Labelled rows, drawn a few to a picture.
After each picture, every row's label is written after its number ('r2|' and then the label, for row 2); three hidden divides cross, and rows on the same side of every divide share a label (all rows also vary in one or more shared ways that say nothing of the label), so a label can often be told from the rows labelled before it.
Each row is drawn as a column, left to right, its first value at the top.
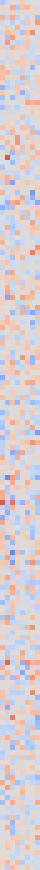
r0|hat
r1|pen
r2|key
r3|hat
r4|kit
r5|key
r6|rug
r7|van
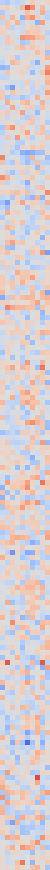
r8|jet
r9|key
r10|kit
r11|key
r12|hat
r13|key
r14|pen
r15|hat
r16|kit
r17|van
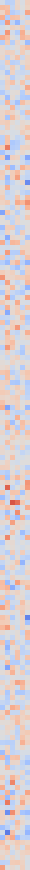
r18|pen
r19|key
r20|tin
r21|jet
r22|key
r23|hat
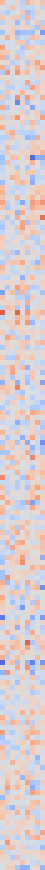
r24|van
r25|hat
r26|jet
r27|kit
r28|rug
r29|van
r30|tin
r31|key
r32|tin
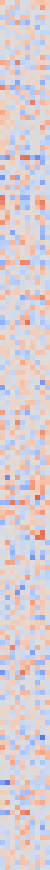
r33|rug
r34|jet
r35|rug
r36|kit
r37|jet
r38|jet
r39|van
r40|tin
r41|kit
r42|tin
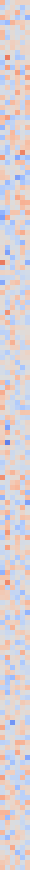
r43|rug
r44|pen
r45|key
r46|tin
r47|tin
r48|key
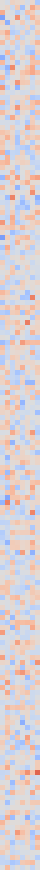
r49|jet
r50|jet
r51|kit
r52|van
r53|van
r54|key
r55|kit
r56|key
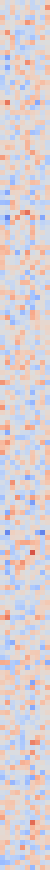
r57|kit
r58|key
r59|rug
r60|tin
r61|rug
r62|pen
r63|van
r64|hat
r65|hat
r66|van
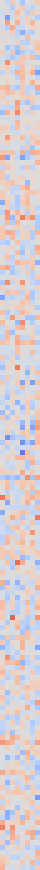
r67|key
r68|hat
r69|key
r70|rug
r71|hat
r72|tin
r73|van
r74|key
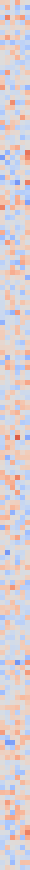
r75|tin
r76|kit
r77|van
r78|tin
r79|rug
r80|tin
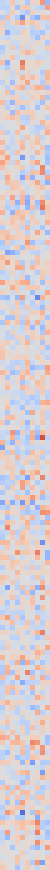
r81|jet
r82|jet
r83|kit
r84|hat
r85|key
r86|key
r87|van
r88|hat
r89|rug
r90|jet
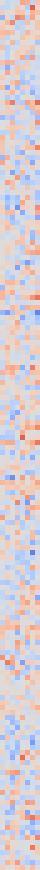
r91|hat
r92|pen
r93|key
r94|key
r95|kit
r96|van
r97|kit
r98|tin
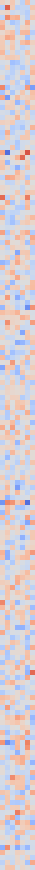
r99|van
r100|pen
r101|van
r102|jet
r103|jet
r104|kit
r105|van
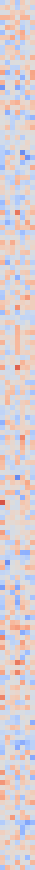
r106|tin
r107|key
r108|van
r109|tin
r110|kit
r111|tin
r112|van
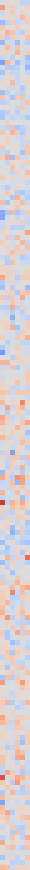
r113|hat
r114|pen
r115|hat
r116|tin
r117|rug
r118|hat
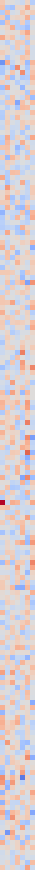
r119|hat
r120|hat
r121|tin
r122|jet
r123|kit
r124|kit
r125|hat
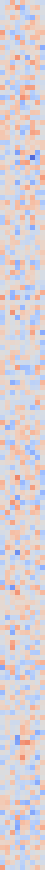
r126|key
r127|jet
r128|van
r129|kit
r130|rug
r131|hat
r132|hat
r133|pen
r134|jet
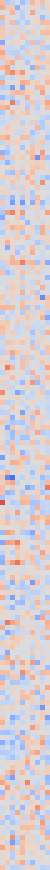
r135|key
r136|pen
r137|kit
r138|rug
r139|hat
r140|hat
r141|rug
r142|van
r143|key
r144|van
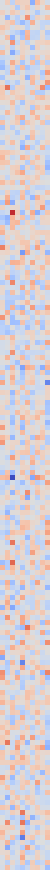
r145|tin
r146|key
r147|rug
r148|rug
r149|pen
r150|rug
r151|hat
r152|kit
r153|rug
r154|van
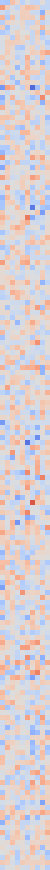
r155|rug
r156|pen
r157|kit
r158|rug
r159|rug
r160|jet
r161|key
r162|key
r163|tin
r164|key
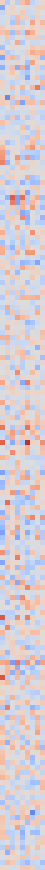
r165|tin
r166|hat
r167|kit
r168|pen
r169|kit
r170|kit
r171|key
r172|key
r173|van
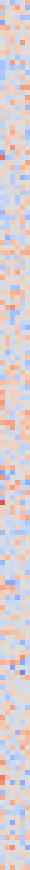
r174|jet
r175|hat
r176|jet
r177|hat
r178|jet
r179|tin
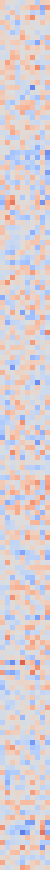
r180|key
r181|rug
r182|kit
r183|rug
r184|pen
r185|van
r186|van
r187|hat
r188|van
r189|van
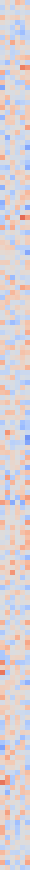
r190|van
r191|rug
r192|rug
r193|rug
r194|kit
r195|van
